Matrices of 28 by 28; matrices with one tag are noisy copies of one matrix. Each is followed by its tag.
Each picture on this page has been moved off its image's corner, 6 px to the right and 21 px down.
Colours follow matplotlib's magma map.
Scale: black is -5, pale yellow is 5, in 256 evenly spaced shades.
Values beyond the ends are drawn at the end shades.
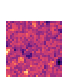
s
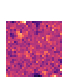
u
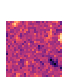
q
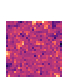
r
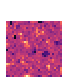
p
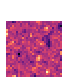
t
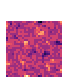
p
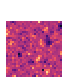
t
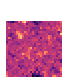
u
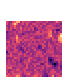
q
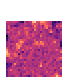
r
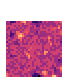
u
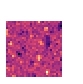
t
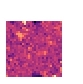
u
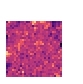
r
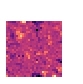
u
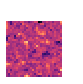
p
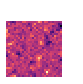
t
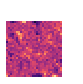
u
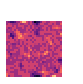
u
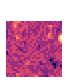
q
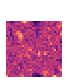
u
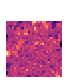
r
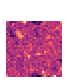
u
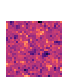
p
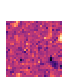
q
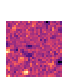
s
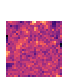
r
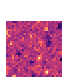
t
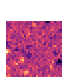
s
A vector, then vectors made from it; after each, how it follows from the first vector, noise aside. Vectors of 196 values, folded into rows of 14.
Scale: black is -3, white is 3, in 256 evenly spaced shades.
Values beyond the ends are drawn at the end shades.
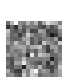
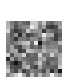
reversed.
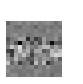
wrapped around, negated, partly zeroed.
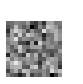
reversed, negated.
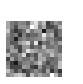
reversed.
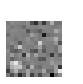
reversed, negated, partly zeroed.
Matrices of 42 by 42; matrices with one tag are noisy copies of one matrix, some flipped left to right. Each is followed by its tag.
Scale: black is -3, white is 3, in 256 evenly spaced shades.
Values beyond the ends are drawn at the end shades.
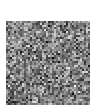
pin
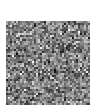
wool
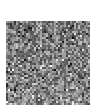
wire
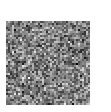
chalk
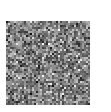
pin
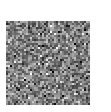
chalk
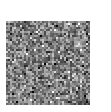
pin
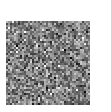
pin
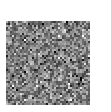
chalk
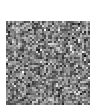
pin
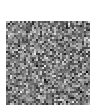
chalk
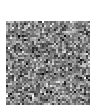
wool
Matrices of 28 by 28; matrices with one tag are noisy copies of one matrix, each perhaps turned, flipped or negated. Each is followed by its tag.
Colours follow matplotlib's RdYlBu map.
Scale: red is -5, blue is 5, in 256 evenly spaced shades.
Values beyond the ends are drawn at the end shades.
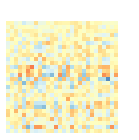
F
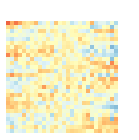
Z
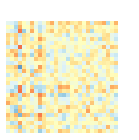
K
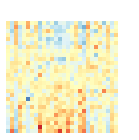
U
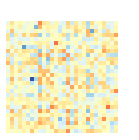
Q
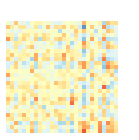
K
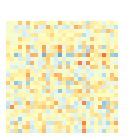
Q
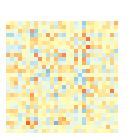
Q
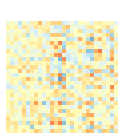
F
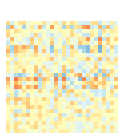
F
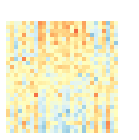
U
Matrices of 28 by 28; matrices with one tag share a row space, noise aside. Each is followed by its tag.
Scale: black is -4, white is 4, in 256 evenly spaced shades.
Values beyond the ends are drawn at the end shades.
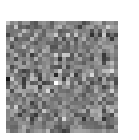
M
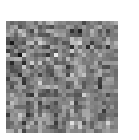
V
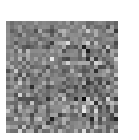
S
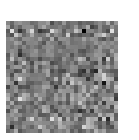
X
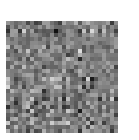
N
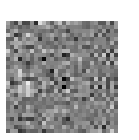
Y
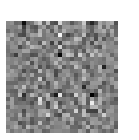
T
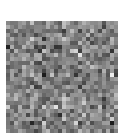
N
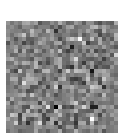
T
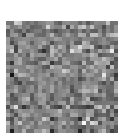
X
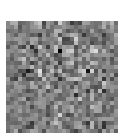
T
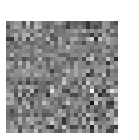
S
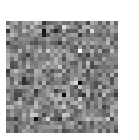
N
